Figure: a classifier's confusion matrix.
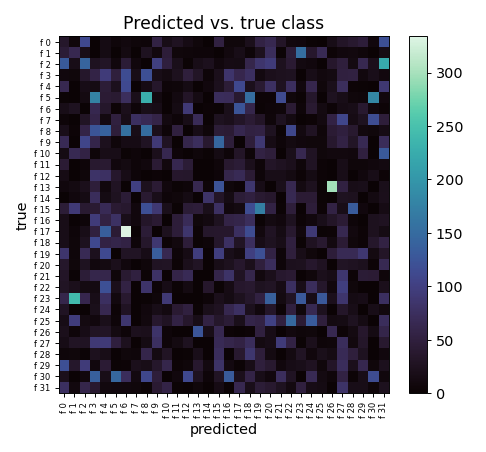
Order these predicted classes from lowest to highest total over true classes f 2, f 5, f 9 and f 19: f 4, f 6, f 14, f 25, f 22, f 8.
f 25, f 14, f 22, f 6, f 4, f 8
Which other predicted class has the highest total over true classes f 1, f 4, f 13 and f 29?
f 26
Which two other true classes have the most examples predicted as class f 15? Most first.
f 9, f 13
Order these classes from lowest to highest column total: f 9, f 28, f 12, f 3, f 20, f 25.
f 25, f 28, f 12, f 20, f 9, f 3
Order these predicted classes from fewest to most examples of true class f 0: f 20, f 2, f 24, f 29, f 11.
f 24, f 11, f 29, f 20, f 2
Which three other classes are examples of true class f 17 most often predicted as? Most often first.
f 6, f 4, f 18
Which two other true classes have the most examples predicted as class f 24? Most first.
f 25, f 17
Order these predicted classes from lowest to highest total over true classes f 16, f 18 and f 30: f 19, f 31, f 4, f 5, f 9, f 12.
f 19, f 31, f 4, f 9, f 12, f 5
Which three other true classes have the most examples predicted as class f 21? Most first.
f 5, f 27, f 30
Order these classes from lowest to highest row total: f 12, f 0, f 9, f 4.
f 12, f 0, f 4, f 9
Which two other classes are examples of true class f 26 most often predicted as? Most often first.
f 13, f 9
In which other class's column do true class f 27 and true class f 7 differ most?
f 30
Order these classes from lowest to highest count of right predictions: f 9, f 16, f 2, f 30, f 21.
f 21, f 16, f 9, f 30, f 2
